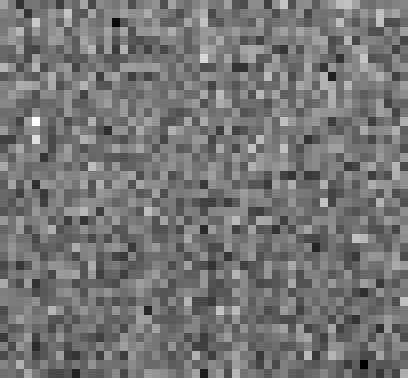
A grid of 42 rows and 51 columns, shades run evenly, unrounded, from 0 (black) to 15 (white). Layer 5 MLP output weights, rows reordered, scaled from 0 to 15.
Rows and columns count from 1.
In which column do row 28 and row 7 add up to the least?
43
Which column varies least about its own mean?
23
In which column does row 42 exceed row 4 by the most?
4
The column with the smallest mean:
27
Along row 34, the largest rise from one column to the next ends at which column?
51
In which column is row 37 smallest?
48
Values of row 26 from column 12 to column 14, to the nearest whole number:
7 8 8
